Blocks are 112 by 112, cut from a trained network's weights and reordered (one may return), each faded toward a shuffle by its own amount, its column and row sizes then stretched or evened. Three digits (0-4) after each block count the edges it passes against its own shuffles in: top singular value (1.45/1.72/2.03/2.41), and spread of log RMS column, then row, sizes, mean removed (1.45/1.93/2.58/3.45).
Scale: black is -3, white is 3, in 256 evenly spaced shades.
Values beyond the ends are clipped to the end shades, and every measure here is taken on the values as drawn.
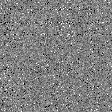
0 1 1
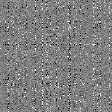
2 4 1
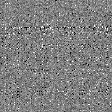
1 2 2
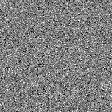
2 0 0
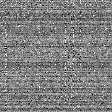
4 2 0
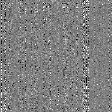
2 4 0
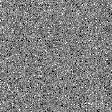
2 1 0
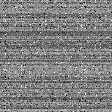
4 1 1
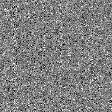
1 2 0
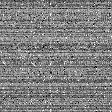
4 0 0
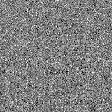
2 0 0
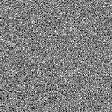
3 0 1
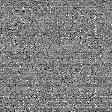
1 1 1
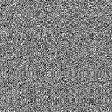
4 1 0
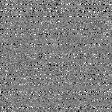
0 1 4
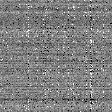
3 3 1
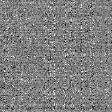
1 3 0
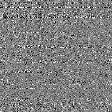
2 1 4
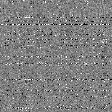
2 1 3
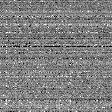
4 0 3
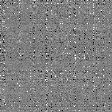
1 3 2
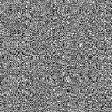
4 2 1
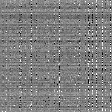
4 4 0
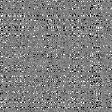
4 3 4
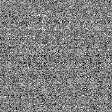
0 2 2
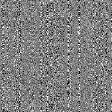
3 4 0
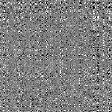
3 4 3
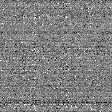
2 1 2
